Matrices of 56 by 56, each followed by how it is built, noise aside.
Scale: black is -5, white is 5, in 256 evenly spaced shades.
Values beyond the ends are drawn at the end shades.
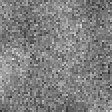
smooth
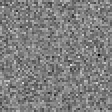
noise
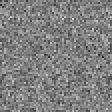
repeating columns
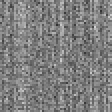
blocks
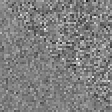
upper triangular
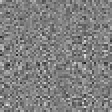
low rank
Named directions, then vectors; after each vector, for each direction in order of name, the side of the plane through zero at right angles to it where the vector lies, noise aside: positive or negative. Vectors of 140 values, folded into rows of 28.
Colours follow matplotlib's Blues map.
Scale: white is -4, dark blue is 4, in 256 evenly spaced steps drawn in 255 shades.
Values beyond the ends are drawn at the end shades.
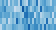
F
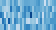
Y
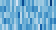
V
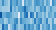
positive, negative, positive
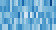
negative, positive, negative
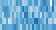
positive, negative, negative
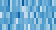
negative, positive, negative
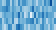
negative, positive, negative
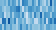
negative, positive, positive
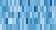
positive, positive, negative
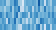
negative, negative, positive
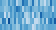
negative, positive, positive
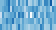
negative, positive, negative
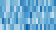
positive, positive, positive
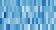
negative, negative, negative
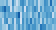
positive, positive, negative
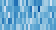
negative, negative, positive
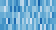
negative, negative, positive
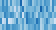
positive, negative, negative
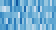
negative, negative, positive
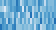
negative, negative, positive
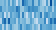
negative, positive, positive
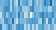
negative, positive, negative
